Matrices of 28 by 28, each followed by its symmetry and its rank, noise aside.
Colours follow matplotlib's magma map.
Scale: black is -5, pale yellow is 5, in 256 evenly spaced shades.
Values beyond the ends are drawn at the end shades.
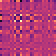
symmetric, rank one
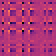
symmetric, rank one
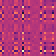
no symmetry, rank one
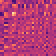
symmetric, rank three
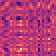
no symmetry, rank three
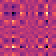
symmetric, rank one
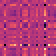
symmetric, rank one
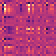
no symmetry, rank two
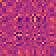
symmetric, rank three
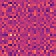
no symmetry, rank three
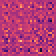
no symmetry, rank three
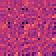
symmetric, rank three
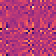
no symmetry, rank three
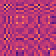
symmetric, rank two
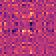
antisymmetric, rank two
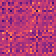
symmetric, rank three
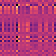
no symmetry, rank one
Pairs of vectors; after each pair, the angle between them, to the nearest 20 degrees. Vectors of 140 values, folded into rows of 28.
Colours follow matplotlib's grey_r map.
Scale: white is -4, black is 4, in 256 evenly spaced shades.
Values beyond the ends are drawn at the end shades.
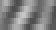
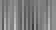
100 degrees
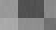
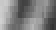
60 degrees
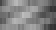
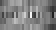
40 degrees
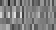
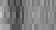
60 degrees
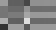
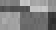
100 degrees
